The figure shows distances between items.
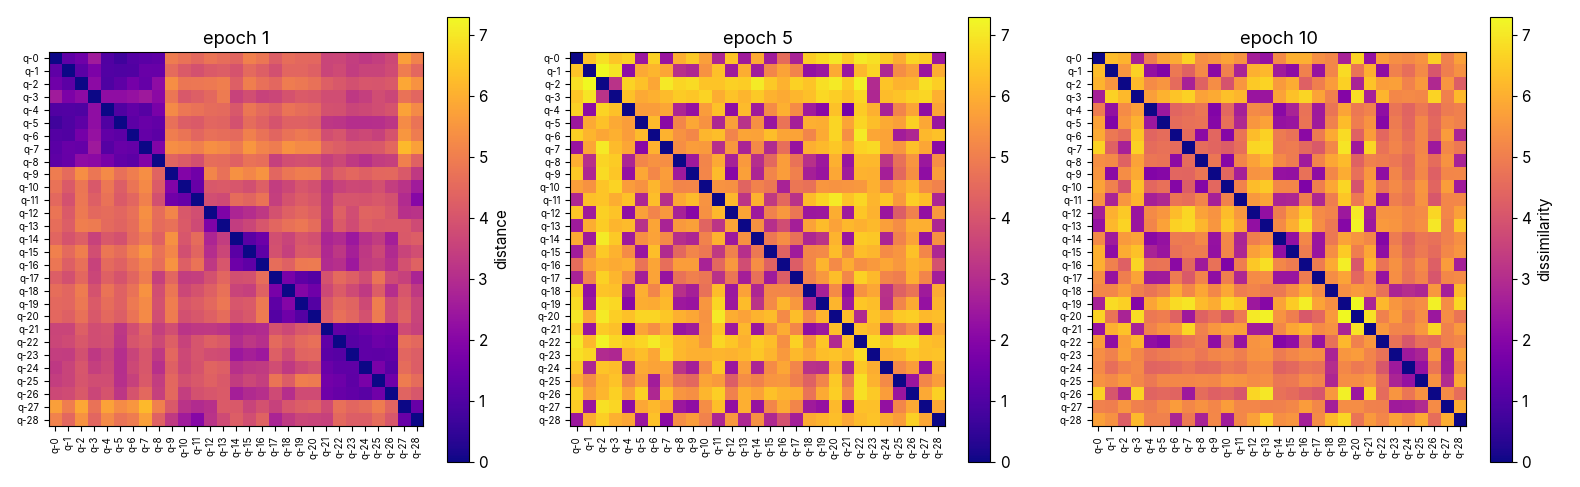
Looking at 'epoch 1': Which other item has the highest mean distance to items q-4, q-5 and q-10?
q-27
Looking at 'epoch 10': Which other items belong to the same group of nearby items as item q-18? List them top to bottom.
q-23, q-24, q-25, q-27
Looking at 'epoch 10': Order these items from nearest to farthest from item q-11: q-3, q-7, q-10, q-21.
q-7, q-10, q-21, q-3
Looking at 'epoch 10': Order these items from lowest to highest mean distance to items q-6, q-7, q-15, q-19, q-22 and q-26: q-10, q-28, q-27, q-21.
q-10, q-28, q-27, q-21
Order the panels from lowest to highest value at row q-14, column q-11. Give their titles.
epoch 10, epoch 1, epoch 5
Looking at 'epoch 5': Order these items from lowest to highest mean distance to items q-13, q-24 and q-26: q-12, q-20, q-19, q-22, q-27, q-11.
q-12, q-27, q-19, q-11, q-20, q-22
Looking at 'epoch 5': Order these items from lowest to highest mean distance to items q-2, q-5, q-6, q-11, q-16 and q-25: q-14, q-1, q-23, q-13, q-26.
q-13, q-26, q-23, q-14, q-1
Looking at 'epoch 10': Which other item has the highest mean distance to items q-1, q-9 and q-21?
q-2
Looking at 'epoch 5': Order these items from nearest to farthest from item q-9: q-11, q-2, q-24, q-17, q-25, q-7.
q-24, q-25, q-17, q-7, q-11, q-2
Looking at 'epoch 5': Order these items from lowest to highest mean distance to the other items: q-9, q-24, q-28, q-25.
q-9, q-24, q-28, q-25
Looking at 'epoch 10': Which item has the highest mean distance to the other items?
q-19
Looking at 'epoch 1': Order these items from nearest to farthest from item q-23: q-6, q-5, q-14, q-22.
q-22, q-14, q-5, q-6
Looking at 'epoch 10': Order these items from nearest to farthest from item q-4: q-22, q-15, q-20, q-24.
q-22, q-15, q-24, q-20
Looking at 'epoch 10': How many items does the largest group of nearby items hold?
9
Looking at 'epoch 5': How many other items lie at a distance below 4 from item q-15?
7
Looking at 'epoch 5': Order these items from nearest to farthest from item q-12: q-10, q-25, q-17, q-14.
q-14, q-25, q-17, q-10
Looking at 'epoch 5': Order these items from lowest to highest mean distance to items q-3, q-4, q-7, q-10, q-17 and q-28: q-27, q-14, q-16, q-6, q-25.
q-16, q-14, q-27, q-25, q-6
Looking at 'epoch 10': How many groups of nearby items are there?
5
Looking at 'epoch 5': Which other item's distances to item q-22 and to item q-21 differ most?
q-4
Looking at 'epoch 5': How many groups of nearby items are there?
6
